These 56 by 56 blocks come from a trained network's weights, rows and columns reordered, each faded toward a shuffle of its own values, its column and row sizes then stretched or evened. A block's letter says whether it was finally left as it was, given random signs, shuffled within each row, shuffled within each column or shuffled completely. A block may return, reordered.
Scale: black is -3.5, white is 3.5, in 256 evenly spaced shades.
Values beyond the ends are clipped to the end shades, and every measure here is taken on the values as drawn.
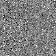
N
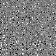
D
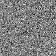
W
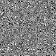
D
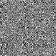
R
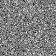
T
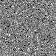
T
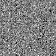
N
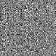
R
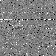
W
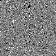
N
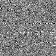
W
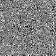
D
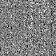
N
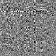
R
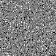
N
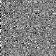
D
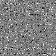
W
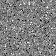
T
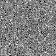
N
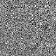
R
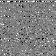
W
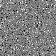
T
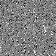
N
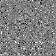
D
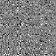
R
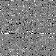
R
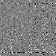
D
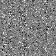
N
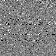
W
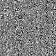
N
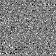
W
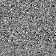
W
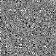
D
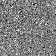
T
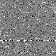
W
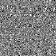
R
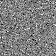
T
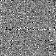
D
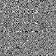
R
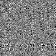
R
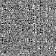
R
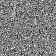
T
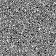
T
